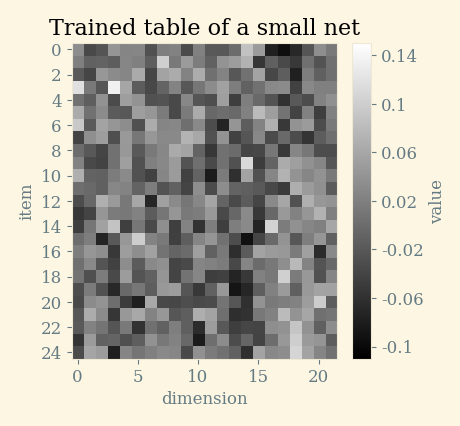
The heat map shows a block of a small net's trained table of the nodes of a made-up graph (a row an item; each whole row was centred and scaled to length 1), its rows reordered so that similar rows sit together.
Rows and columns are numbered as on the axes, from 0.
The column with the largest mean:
19
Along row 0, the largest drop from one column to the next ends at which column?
16
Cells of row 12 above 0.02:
12
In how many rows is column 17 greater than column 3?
16
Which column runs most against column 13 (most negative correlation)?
17
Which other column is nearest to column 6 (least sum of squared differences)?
1
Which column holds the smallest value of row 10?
11
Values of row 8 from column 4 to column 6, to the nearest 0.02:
0.04 -0.02 0.02
